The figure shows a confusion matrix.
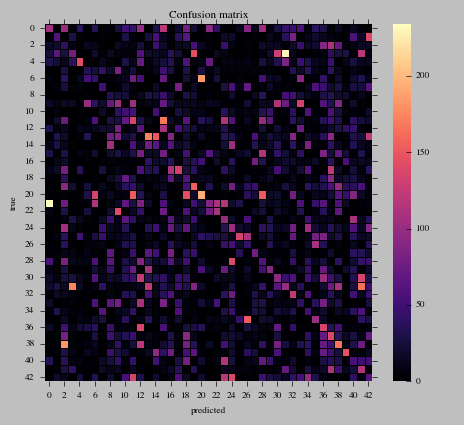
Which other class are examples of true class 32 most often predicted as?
24
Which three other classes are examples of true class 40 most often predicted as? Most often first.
23, 18, 28
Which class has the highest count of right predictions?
20
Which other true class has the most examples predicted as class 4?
25
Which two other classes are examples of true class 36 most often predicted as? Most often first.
12, 30
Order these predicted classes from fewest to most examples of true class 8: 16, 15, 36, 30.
30, 16, 36, 15
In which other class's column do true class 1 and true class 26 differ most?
42
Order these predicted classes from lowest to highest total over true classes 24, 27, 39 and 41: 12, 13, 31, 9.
12, 9, 31, 13
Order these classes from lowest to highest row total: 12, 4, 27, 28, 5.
5, 27, 12, 4, 28
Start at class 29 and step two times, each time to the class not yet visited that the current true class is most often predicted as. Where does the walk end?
14
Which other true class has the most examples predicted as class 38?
31
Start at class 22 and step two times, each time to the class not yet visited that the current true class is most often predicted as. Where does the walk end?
33
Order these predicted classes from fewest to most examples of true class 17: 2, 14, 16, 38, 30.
38, 14, 30, 2, 16
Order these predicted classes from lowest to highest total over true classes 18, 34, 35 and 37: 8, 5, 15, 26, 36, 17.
5, 15, 8, 17, 36, 26
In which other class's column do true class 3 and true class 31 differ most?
13
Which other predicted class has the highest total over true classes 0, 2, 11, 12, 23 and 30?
15
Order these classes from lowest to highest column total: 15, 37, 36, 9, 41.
9, 41, 15, 36, 37
